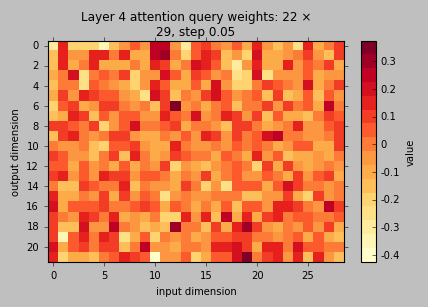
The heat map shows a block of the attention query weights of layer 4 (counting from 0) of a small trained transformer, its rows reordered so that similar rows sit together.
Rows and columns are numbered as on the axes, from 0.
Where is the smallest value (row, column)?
21, 10
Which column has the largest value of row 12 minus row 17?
11
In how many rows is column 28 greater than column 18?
9
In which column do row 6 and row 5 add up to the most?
27
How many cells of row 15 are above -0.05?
13
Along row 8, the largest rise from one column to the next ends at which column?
18
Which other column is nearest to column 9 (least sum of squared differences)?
26
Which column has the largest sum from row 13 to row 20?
0
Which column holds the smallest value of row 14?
17
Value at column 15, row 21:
-0.1
